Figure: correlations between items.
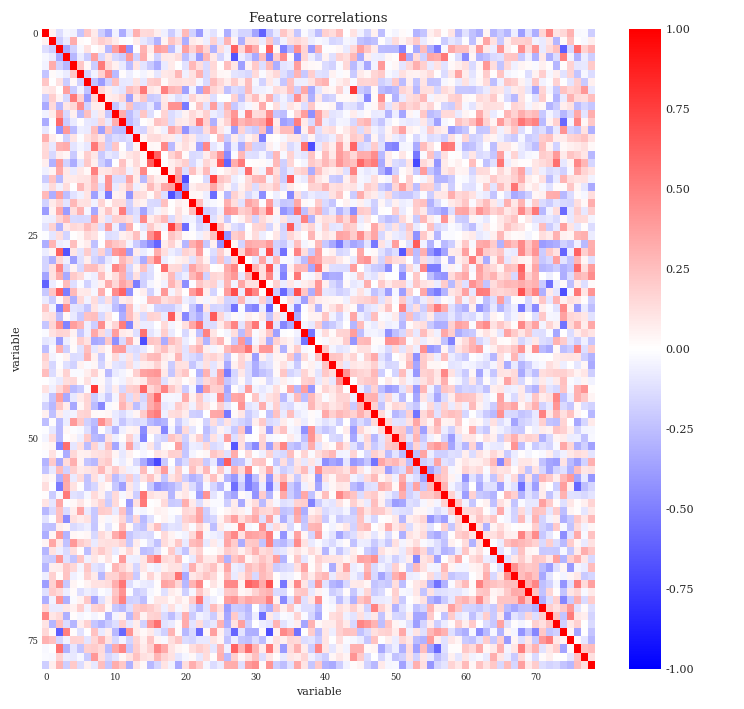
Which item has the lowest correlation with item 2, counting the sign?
74
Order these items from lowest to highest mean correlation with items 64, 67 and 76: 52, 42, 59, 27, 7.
59, 42, 52, 7, 27
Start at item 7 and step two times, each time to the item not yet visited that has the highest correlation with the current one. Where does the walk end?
14
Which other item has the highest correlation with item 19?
67
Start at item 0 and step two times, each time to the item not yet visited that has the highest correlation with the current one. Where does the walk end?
75
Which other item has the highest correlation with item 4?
8
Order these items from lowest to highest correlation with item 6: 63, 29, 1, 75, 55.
55, 75, 1, 63, 29
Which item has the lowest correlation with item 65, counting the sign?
53
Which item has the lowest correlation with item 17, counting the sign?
49
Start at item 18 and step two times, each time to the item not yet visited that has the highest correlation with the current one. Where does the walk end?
35
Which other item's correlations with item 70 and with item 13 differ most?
31
